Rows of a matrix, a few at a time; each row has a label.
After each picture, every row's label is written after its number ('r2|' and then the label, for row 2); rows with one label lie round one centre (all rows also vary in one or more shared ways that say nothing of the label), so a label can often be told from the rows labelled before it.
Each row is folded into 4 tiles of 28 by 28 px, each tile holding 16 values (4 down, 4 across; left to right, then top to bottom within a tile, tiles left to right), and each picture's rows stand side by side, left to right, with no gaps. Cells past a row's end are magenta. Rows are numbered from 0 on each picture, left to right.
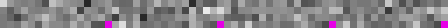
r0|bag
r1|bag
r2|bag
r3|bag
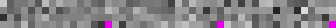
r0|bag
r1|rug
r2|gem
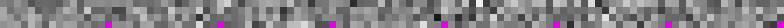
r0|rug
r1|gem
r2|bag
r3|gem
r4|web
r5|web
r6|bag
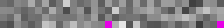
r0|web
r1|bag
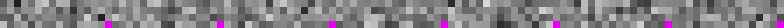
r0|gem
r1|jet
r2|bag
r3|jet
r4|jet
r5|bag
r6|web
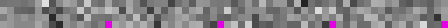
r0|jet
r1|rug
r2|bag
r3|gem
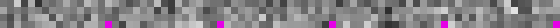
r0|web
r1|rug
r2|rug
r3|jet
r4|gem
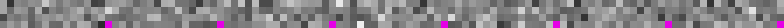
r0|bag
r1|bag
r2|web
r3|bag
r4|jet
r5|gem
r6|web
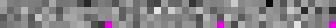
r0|bag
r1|web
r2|rug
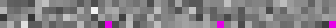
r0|bag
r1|web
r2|bag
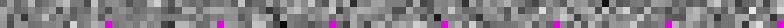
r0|web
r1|jet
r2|jet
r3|gem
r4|bag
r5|rug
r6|gem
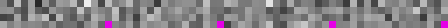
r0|web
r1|web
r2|jet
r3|web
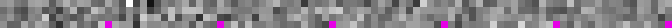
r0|jet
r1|web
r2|bag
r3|rug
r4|web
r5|gem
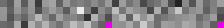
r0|web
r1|rug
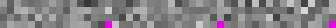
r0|bag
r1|gem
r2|web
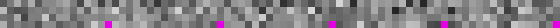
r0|web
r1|rug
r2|rug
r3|bag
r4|jet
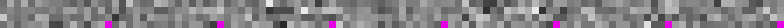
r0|jet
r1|bag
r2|jet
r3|rug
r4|rug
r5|gem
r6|bag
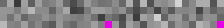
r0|gem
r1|web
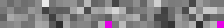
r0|jet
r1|jet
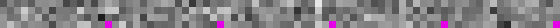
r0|gem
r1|bag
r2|web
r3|rug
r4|jet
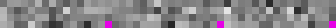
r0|jet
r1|jet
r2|rug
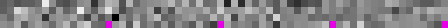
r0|gem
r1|bag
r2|gem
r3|bag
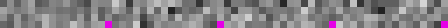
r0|web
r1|bag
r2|rug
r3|rug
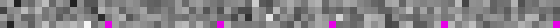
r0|gem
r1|rug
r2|web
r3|jet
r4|rug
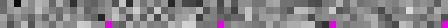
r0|gem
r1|rug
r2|bag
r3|jet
